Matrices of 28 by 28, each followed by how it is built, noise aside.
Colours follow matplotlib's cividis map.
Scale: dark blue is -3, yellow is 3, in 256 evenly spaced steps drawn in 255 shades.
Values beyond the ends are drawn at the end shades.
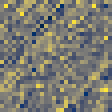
Hankel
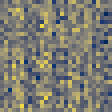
blocks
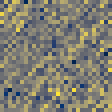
Hankel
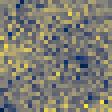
smooth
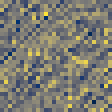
Hankel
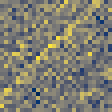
Hankel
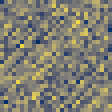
Hankel
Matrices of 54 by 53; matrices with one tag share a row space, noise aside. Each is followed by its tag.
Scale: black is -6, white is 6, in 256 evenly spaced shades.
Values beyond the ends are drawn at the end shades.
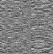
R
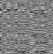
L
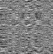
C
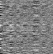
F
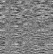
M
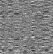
R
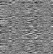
C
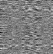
C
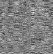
R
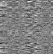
C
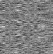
M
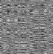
L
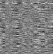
M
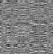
L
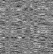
M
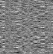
M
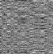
L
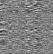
C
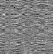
M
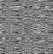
M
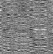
L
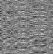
L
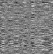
R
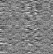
C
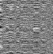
F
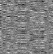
L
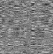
R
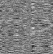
R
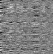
F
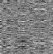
L
